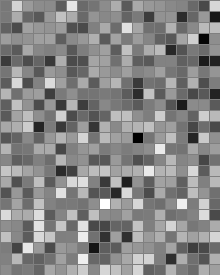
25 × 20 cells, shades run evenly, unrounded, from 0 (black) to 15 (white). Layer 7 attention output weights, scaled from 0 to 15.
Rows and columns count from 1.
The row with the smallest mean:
6
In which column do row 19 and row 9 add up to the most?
10
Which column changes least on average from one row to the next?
15
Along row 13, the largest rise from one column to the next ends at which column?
19
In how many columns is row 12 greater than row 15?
11
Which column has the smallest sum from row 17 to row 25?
9
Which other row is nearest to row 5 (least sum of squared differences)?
7
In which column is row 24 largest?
8
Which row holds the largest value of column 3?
23
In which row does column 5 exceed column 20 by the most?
2
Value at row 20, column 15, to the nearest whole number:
10
